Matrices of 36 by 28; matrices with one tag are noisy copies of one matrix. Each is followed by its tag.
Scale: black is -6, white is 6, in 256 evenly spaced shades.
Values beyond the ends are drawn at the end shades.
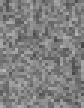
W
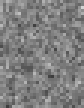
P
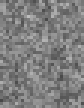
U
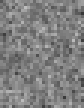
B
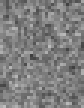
W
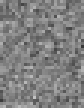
W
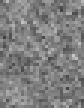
B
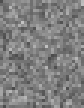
B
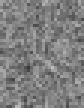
P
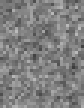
W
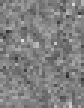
B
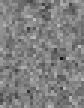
U
